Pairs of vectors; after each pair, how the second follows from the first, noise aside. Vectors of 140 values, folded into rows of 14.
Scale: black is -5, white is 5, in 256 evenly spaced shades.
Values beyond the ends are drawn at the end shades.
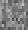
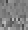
negated, partly zeroed.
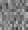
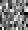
negated, scaled up.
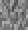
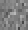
wrapped around, partly zeroed.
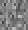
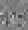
negated, partly zeroed.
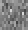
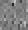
wrapped around, negated, partly zeroed.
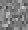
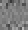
wrapped around, negated, partly zeroed.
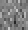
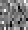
wrapped around, negated, scaled up.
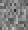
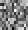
negated, scaled up.
